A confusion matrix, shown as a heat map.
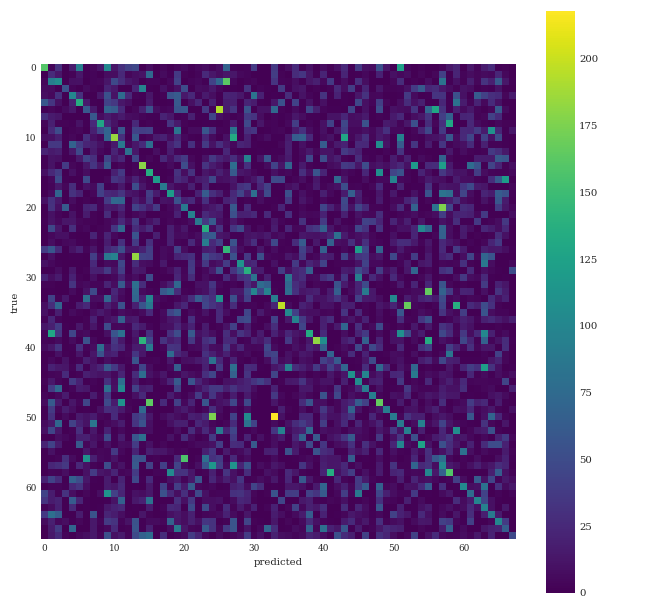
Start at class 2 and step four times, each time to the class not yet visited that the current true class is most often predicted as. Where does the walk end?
48
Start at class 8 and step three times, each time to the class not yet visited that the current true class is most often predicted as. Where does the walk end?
18
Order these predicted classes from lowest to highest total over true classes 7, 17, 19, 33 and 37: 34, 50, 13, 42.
34, 42, 50, 13
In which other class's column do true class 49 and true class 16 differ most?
66
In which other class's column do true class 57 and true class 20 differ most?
24
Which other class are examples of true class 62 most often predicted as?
15
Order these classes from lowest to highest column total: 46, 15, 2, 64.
64, 2, 46, 15
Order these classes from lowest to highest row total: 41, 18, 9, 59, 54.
41, 59, 54, 9, 18
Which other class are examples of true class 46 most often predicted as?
11
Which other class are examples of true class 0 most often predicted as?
51
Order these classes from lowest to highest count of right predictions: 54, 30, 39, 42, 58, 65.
42, 30, 65, 54, 58, 39
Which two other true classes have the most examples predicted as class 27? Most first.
10, 57
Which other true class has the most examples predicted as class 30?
32
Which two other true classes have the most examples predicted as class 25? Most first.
6, 33
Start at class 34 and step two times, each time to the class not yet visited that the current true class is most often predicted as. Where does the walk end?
59
